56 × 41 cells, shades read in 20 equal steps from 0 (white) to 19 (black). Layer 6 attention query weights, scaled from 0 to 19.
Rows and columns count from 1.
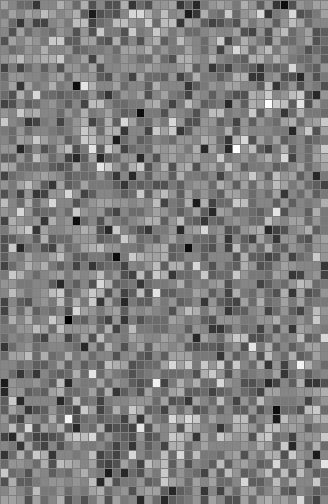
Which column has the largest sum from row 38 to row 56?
1
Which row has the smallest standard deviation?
6
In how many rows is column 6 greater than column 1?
20
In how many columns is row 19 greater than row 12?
16
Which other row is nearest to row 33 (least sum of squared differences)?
31
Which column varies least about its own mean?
39
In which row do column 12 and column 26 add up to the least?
42
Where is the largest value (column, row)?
9, 36
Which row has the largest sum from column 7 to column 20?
18
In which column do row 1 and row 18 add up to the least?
28
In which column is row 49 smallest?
12
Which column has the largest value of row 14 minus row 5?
8
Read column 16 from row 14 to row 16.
3 15 11
